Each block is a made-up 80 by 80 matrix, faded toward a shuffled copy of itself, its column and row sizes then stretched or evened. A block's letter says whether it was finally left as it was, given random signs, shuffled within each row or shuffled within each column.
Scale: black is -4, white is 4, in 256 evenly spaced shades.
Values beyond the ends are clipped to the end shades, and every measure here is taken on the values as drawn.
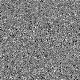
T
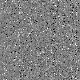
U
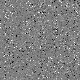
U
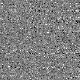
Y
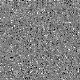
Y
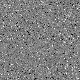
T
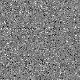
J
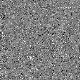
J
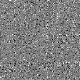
Y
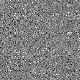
Y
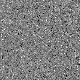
U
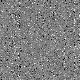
U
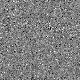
T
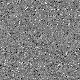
T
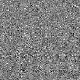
Y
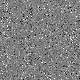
U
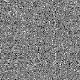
Y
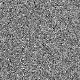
U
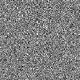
Y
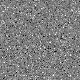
T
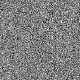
Y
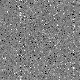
U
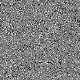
J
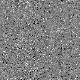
J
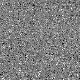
J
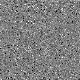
J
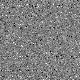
T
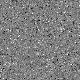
T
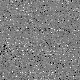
T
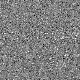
T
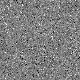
U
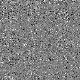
Y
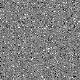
J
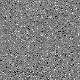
Y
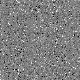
U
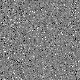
U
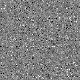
Y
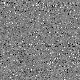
T
